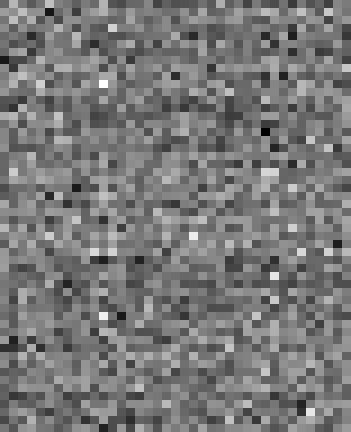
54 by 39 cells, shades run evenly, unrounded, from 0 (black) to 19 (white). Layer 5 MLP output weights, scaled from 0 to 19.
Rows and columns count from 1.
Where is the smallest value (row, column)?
17, 30
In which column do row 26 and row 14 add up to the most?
39
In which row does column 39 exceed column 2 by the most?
9
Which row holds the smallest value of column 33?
5
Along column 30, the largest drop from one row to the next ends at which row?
14
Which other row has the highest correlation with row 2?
37
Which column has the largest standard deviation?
12
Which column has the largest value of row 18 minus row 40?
35
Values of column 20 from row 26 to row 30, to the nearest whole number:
4 10 12 10 9
